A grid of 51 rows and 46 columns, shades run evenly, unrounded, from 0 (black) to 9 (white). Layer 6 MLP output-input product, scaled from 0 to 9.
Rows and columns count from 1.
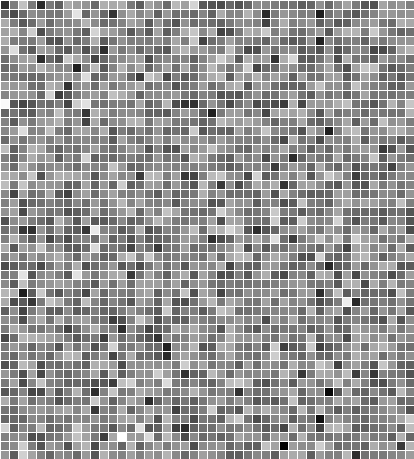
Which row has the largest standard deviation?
12
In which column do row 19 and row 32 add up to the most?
3
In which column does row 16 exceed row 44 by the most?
37
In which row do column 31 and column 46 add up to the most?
27
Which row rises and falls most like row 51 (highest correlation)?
19
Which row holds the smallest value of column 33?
18
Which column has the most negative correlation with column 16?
20
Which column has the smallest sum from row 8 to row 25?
8
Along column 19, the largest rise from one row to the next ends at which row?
41
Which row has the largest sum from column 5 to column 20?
49
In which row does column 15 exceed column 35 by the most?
29
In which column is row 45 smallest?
17
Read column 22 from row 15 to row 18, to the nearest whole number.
7 5 5 6
